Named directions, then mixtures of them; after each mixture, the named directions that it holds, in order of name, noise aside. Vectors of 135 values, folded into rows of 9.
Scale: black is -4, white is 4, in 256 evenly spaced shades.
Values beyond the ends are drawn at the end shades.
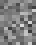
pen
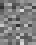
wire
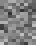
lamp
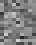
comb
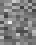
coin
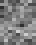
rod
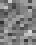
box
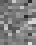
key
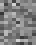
comb.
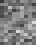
key, rod.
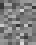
wire.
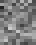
lamp, rod.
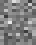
coin, key.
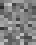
coin, lamp, wire.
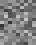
coin, lamp.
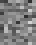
box, comb, key.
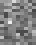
coin.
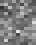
key, lamp, rod.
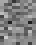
coin, key, pen.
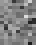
key.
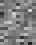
coin, comb, rod.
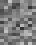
box, pen, wire.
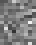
key, pen.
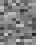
comb, rod.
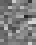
key.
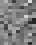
key.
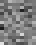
comb, key, lamp.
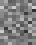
coin, pen, wire.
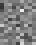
wire.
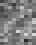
box, key, rod.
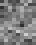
rod.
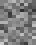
lamp.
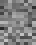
comb, lamp, wire.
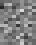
wire.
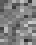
box, key, wire.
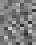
pen.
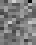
box, coin, key.
